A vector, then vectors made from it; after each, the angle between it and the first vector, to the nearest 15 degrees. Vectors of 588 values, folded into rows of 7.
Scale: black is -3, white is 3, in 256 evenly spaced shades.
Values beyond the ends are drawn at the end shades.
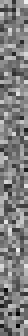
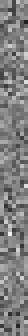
45 degrees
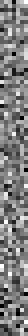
30 degrees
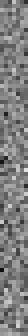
135 degrees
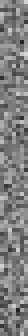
30 degrees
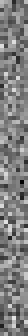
60 degrees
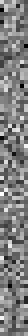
105 degrees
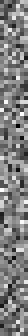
75 degrees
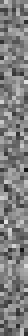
45 degrees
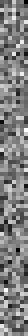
150 degrees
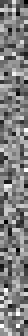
165 degrees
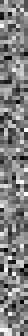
120 degrees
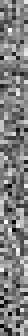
30 degrees
